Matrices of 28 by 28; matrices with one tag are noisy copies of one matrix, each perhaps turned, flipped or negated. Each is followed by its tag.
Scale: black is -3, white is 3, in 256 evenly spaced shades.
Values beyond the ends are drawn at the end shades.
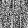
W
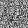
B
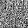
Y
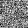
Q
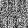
W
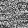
W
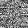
W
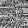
W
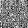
Q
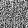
Y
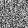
Y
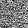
Y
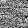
W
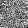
Q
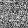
B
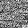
W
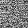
Y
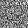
B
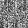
W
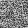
Q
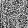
Q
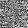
Q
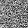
Y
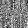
W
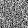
Y
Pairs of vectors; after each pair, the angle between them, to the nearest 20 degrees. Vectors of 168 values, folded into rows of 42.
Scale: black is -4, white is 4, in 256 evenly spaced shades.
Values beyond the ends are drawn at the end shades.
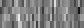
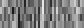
140 degrees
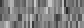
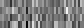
120 degrees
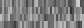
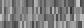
20 degrees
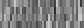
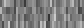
120 degrees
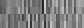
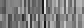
20 degrees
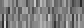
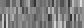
140 degrees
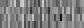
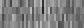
120 degrees
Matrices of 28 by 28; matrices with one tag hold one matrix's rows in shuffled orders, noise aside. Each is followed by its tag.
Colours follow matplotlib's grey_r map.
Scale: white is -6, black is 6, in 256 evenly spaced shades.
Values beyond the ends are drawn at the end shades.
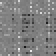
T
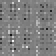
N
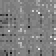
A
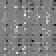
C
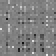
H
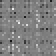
N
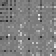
A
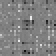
T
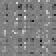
C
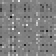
N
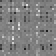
N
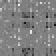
T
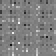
N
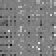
A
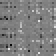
A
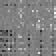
A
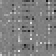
T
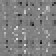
C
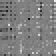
A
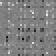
H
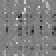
C
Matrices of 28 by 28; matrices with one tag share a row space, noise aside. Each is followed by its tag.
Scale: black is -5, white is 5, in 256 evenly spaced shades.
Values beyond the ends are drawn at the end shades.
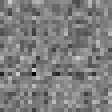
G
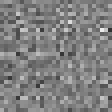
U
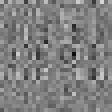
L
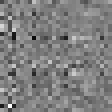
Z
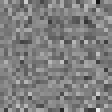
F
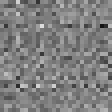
U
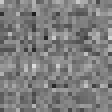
G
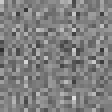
L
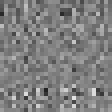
L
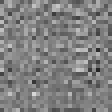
G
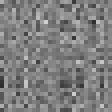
L
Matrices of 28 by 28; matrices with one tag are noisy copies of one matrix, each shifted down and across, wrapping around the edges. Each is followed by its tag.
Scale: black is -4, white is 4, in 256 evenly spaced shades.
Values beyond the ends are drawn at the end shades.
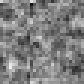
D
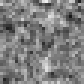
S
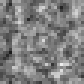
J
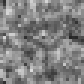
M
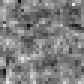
M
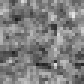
M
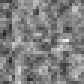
J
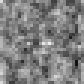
J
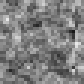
M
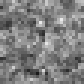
M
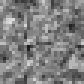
D
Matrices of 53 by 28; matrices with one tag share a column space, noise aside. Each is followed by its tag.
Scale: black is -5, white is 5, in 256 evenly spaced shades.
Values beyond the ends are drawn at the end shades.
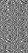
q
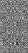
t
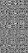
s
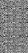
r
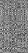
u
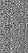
s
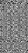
q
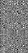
s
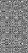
t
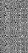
r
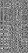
u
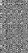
s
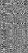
s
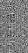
r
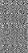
s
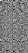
q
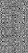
r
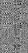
s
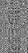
s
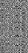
r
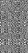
t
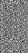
q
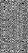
q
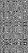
t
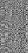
u
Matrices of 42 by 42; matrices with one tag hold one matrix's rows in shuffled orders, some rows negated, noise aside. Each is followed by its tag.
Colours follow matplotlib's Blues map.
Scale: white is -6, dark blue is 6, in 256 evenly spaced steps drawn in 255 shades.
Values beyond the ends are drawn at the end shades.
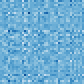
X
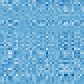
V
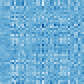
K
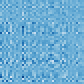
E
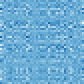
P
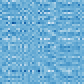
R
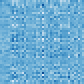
K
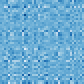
X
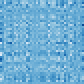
P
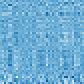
V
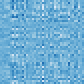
K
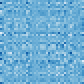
P
